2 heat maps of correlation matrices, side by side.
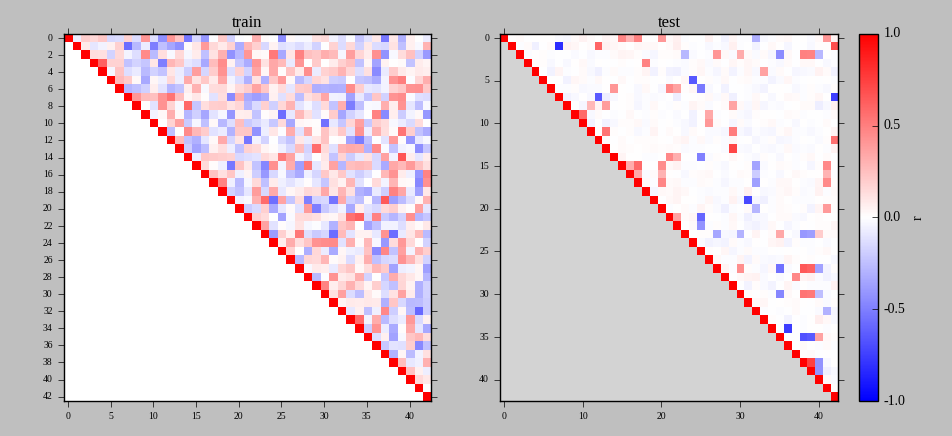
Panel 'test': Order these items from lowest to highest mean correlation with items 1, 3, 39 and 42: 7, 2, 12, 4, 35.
7, 35, 4, 2, 12
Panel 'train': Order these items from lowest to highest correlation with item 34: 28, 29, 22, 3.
3, 22, 29, 28
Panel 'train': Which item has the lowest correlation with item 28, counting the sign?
19
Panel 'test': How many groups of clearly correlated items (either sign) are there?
12
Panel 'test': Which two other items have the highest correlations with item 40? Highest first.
35, 23
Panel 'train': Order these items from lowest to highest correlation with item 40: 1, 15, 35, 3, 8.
3, 8, 1, 35, 15
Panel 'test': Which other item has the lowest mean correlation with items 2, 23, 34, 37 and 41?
36
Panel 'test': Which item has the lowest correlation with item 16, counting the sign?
32
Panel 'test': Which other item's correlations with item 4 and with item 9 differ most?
10
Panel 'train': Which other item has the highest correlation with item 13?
29
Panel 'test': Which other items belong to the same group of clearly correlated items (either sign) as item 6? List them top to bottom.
14, 21, 22, 25
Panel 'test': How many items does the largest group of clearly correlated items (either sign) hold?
8
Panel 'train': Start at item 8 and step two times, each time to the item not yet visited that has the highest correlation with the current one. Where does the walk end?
39
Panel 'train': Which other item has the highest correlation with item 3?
4
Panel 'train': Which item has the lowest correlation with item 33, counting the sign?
8
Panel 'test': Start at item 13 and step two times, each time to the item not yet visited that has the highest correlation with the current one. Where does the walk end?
11
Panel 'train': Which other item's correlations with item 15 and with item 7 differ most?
12
